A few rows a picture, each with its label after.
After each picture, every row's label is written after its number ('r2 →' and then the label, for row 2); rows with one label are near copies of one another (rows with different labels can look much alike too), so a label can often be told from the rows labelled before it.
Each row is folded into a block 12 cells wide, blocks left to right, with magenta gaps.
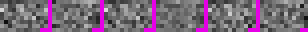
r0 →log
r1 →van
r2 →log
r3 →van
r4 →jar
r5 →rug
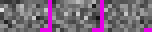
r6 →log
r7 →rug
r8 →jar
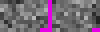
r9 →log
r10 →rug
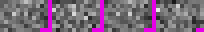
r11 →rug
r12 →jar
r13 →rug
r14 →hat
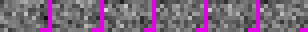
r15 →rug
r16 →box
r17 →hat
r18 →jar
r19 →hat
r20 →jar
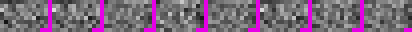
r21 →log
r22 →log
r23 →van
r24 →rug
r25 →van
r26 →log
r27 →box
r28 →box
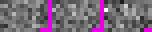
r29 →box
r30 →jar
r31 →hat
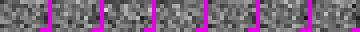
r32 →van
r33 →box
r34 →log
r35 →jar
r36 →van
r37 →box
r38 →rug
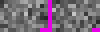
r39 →rug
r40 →jar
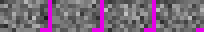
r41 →box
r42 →rug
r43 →jar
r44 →log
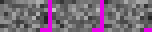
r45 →van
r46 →log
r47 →van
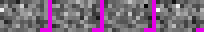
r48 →hat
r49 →box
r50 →rug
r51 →hat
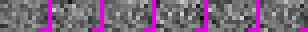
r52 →box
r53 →hat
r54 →rug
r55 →rug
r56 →log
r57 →rug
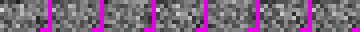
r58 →hat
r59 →jar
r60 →van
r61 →jar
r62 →box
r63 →jar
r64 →jar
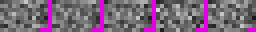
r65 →box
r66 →van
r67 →van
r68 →jar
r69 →box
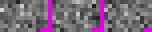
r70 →hat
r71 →rug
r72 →jar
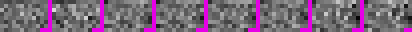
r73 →jar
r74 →log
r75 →van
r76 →van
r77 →van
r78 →box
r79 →rug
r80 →rug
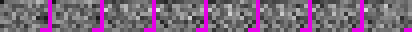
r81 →van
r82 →van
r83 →log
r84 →log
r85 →jar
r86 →jar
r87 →jar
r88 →hat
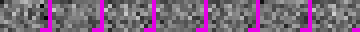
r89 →rug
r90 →hat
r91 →jar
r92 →log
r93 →jar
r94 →van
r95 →jar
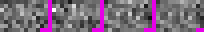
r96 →jar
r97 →hat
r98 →rug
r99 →rug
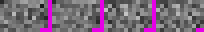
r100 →rug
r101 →van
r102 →jar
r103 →jar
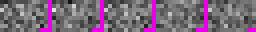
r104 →jar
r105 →hat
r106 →jar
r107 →box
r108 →hat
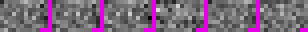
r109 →rug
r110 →rug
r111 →rug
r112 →hat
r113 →van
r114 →jar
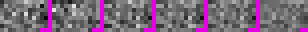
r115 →rug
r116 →hat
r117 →box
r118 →box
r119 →box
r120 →van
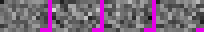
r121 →van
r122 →log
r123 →box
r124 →van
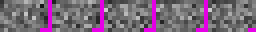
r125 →rug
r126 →van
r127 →jar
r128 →log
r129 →jar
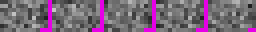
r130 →box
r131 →hat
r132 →rug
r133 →box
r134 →rug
